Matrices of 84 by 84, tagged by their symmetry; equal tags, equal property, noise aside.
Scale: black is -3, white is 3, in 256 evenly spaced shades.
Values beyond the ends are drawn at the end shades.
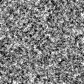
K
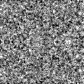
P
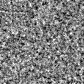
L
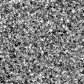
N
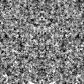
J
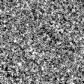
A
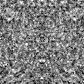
J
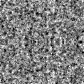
P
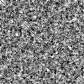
K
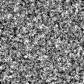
K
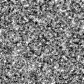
A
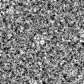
K
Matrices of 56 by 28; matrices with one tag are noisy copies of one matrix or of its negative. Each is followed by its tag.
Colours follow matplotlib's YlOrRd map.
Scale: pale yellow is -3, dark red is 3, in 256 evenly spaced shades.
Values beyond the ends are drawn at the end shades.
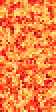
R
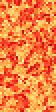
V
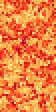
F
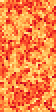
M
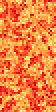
V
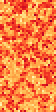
F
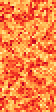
F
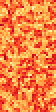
R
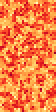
R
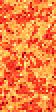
F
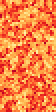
V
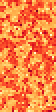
V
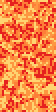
F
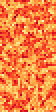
R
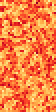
V
